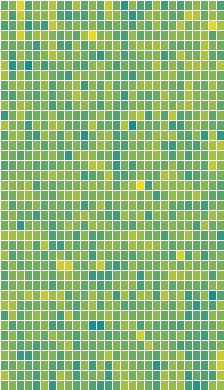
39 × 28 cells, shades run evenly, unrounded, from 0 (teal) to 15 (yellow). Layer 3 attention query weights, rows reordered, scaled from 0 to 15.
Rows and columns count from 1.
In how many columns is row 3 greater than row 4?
10
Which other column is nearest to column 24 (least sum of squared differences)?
25
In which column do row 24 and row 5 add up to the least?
28
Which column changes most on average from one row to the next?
1
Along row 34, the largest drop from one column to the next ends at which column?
19
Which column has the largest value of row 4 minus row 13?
17
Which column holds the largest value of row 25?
6
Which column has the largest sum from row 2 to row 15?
3
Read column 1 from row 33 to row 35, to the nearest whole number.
8 5 7
